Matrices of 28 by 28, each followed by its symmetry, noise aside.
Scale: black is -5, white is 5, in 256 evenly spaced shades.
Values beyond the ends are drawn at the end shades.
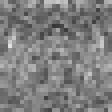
mirrored left to right.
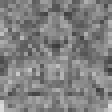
mirrored left to right.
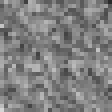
antisymmetric.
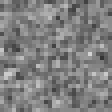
antisymmetric.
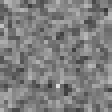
antisymmetric.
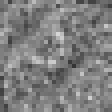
symmetric.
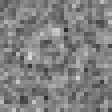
symmetric.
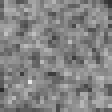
symmetric across the other diagonal.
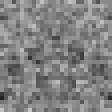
mirrored left to right.
